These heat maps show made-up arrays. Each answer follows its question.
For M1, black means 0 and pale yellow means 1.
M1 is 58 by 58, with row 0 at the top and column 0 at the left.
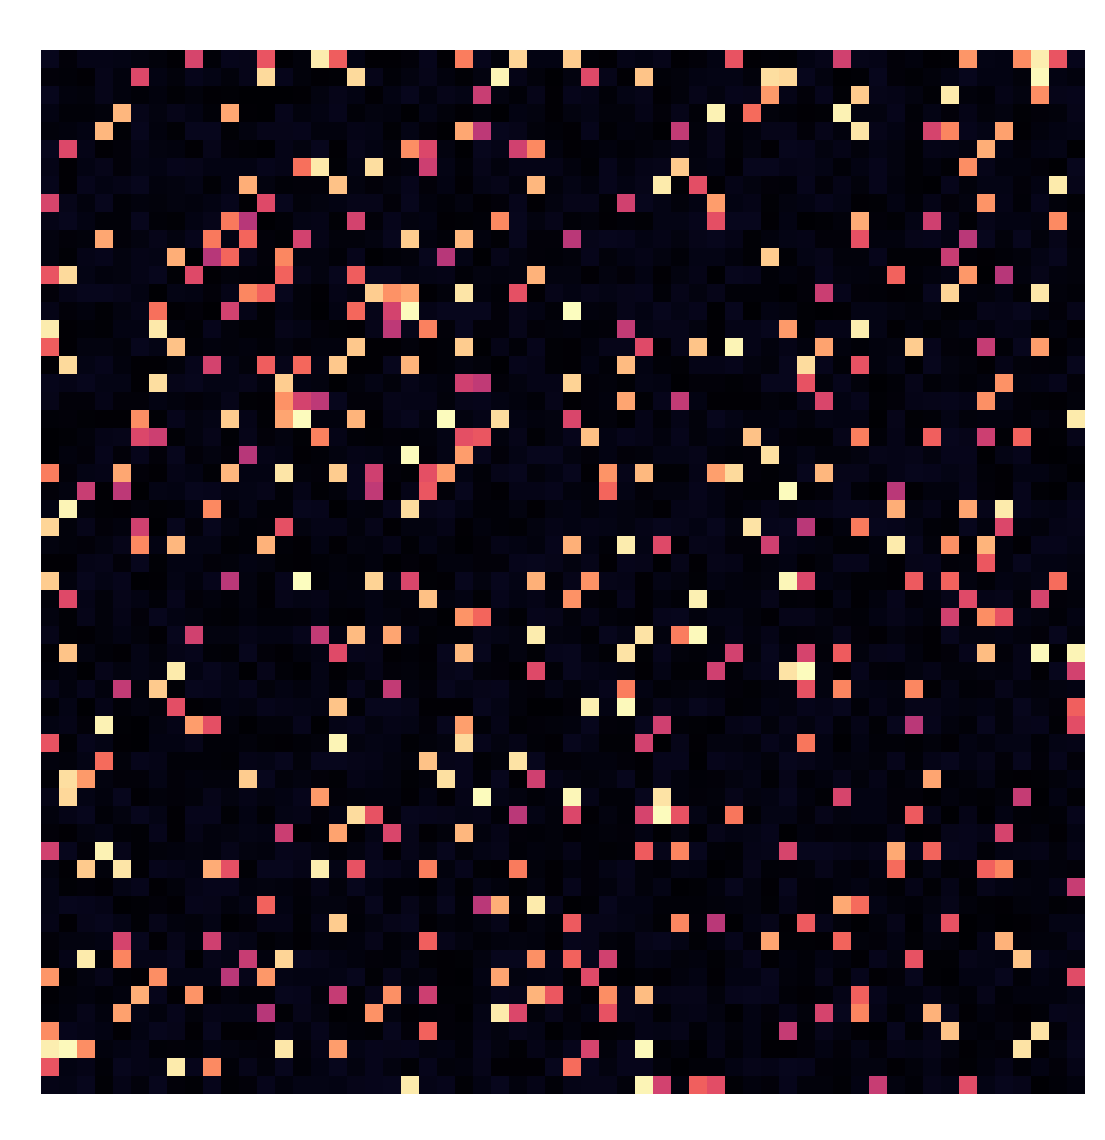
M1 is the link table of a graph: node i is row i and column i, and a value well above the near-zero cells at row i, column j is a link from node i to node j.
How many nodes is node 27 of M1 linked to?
10
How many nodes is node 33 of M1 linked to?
10
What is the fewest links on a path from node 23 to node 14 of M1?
2
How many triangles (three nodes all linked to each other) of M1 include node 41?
0
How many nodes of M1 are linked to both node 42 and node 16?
4
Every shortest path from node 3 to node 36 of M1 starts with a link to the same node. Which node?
node 37
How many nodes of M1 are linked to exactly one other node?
2
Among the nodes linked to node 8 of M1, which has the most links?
node 0
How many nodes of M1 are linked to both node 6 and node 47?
0
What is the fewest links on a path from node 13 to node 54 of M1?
2
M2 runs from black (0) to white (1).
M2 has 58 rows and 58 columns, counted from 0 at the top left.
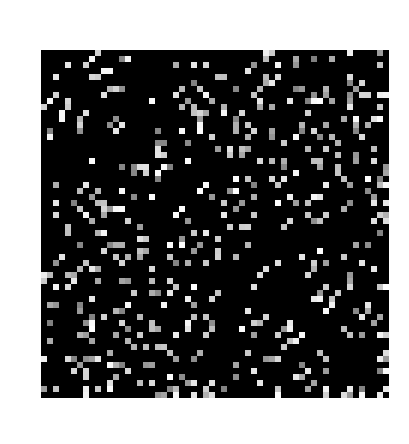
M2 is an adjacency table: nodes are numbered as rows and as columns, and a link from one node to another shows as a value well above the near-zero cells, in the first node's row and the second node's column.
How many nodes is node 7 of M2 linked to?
12
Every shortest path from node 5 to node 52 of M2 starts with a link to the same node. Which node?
node 38
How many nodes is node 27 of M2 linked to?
10
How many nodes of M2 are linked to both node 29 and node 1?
0
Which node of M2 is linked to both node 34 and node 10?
node 3
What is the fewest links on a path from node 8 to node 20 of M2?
3
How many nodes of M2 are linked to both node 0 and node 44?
2
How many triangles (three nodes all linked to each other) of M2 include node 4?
6
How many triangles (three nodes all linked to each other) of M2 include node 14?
4
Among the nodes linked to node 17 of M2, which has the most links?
node 19
